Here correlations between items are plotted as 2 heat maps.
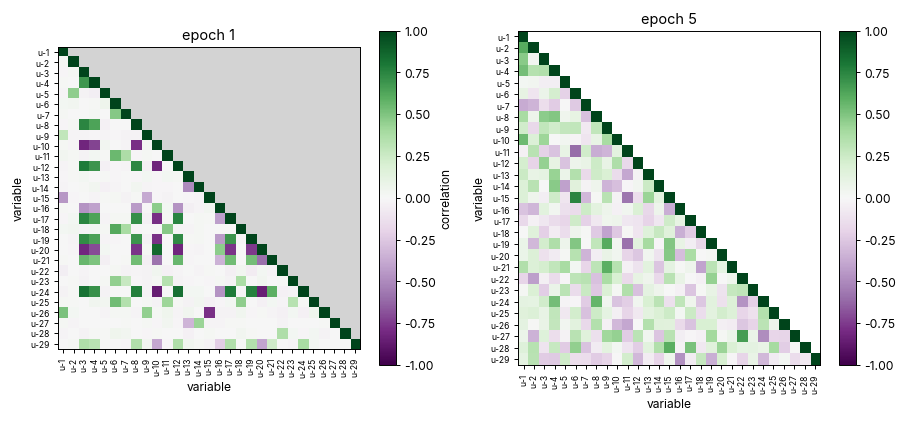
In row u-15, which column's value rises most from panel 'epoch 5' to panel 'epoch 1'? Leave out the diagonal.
u-11
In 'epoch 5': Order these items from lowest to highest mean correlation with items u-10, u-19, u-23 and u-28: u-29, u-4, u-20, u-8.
u-29, u-8, u-20, u-4
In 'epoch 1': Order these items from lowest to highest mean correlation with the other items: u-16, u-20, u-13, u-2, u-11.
u-20, u-16, u-13, u-2, u-11
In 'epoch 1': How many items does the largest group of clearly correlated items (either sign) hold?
12
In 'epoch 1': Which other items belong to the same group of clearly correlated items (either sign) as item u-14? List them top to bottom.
u-13, u-27
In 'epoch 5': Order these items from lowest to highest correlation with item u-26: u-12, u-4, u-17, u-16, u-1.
u-17, u-16, u-12, u-1, u-4
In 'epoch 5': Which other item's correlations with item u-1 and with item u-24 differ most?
u-10
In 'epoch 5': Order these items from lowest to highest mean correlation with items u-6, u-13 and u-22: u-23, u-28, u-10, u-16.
u-16, u-10, u-23, u-28
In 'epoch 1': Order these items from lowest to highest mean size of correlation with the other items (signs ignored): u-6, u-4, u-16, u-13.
u-13, u-6, u-16, u-4
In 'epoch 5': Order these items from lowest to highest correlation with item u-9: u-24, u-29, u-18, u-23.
u-18, u-29, u-24, u-23
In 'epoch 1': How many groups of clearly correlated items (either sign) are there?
6
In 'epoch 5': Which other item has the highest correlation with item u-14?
u-4
